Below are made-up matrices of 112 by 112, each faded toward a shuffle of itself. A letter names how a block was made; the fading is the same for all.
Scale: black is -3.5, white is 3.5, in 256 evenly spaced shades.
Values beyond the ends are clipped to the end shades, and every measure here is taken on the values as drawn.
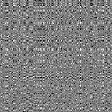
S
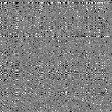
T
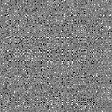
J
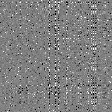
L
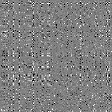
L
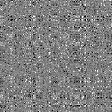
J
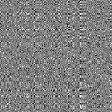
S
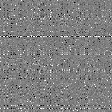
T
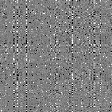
L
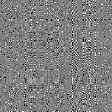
L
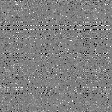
T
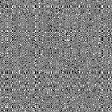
S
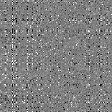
L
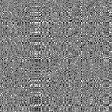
S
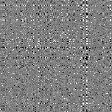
L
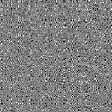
J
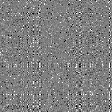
L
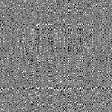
T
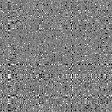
T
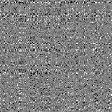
J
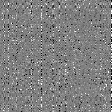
L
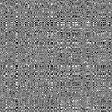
S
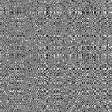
S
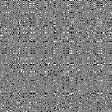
T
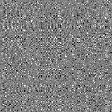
J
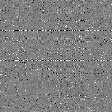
T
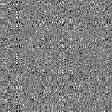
J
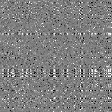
T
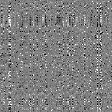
L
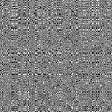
S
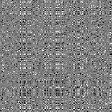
S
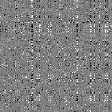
L
